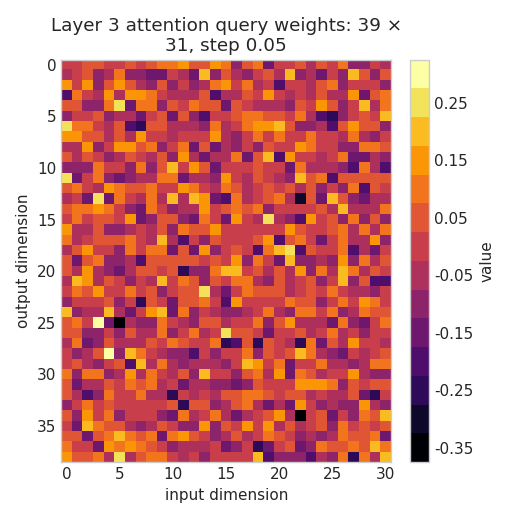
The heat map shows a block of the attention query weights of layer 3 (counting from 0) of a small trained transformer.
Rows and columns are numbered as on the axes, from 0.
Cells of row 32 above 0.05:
4
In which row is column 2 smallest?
32
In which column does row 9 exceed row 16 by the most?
19
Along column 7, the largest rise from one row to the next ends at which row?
7
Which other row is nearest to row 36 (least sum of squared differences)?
12
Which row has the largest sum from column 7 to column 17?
0
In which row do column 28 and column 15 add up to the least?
13
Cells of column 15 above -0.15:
32
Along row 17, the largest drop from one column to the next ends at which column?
20
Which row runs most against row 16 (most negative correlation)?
3
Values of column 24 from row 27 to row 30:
-0.15 -0.05 0.1 -0.05
